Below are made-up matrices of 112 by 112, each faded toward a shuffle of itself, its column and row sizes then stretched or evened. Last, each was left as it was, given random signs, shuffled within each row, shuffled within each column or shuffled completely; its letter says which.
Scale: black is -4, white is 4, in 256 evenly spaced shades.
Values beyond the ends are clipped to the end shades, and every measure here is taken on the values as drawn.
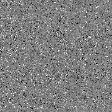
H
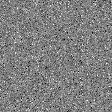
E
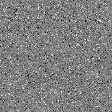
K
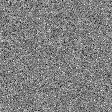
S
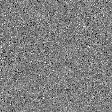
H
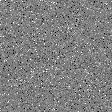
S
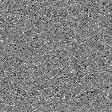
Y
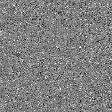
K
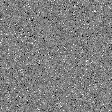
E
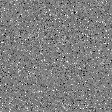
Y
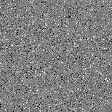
Y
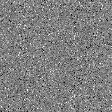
E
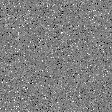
Y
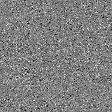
Y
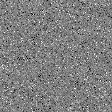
E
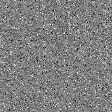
E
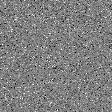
Y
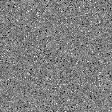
H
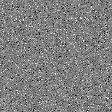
H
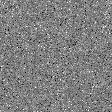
S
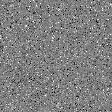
E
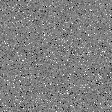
Y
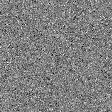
S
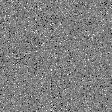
E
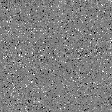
K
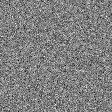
S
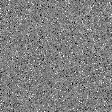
E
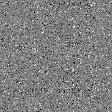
K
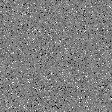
H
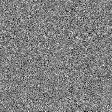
K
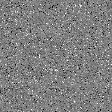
H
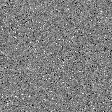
S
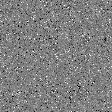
H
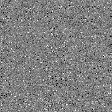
K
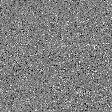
Y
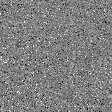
Y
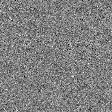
Y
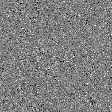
K
